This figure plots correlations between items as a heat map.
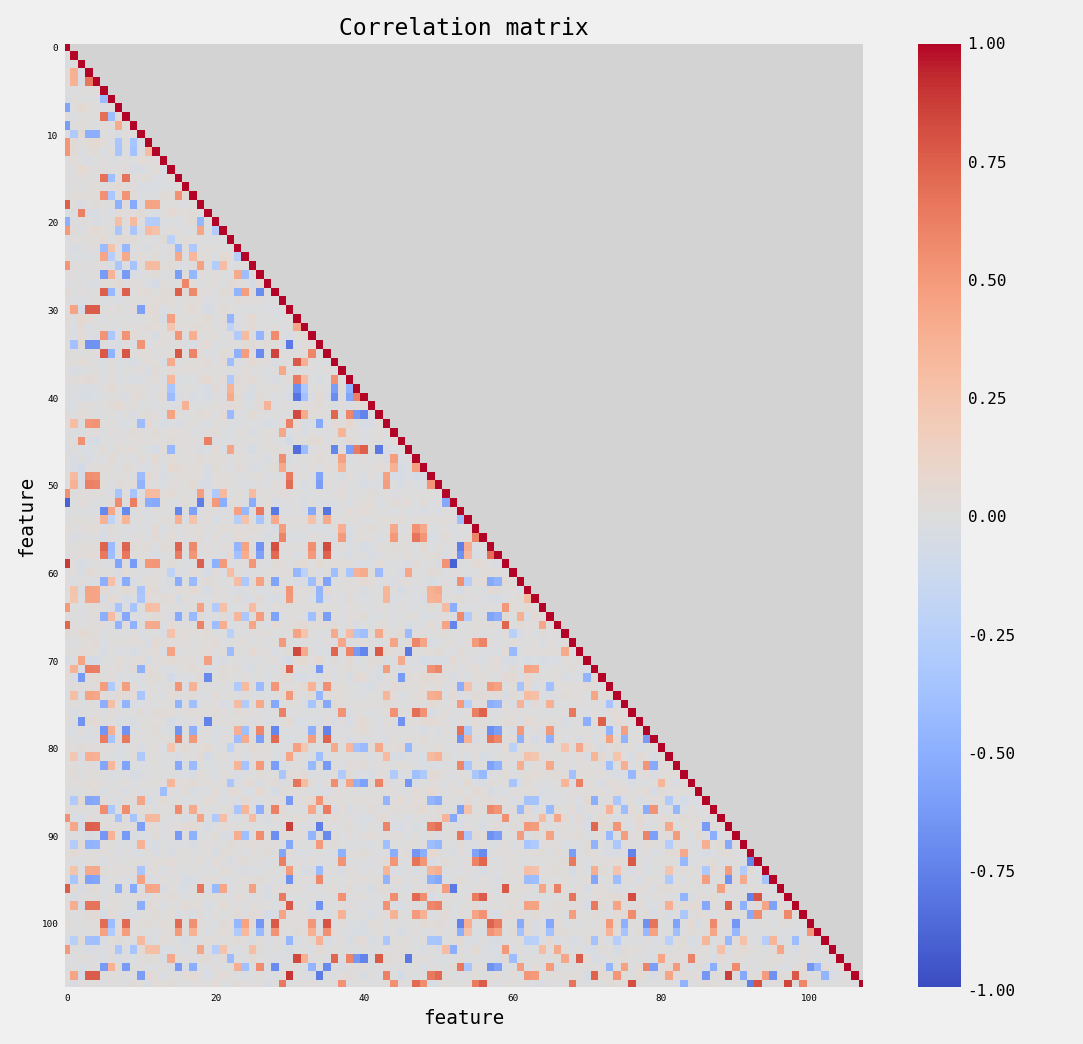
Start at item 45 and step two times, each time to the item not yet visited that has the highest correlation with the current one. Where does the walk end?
2
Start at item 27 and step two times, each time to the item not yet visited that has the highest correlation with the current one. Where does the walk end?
41
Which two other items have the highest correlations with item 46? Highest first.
40, 39
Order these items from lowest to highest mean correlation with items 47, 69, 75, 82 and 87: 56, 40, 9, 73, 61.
40, 73, 9, 61, 56
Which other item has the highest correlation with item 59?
0
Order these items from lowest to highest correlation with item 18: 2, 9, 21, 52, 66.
52, 9, 2, 21, 66
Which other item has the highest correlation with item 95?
34
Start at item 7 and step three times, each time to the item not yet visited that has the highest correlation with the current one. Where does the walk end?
20
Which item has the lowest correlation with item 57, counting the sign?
53
